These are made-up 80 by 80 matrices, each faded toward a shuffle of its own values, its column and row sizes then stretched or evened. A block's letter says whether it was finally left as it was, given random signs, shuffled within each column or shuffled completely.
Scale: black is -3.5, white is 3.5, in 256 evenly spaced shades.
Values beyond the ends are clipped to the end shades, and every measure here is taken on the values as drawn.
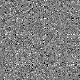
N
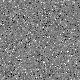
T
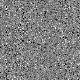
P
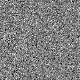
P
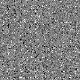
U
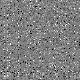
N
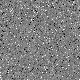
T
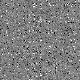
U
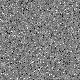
T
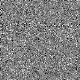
U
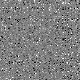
N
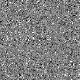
N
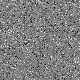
T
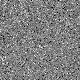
T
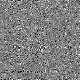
N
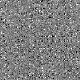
N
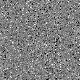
P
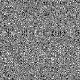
N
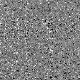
U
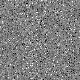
P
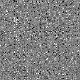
N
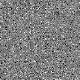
N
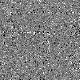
U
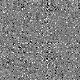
N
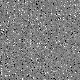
P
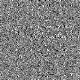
N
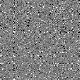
N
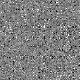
N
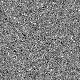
T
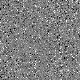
P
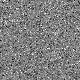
T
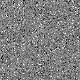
P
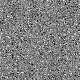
T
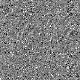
N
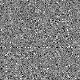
U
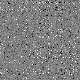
U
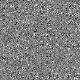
U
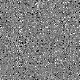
N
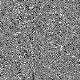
U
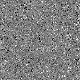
U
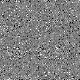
N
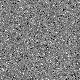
T
